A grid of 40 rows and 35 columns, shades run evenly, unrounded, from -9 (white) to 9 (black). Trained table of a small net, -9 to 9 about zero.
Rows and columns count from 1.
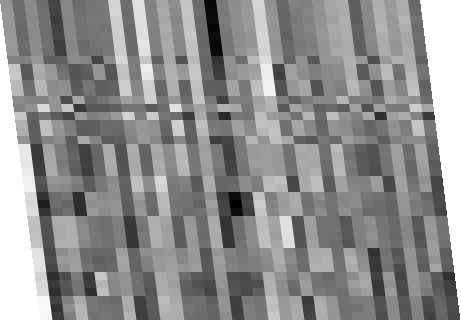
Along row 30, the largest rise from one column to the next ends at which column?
23
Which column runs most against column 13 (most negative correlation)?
11
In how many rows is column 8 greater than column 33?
16
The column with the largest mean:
18
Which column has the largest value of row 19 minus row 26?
6
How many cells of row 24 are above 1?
10
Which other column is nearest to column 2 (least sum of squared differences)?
35
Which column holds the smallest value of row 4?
12
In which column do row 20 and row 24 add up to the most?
2
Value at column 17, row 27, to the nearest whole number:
4
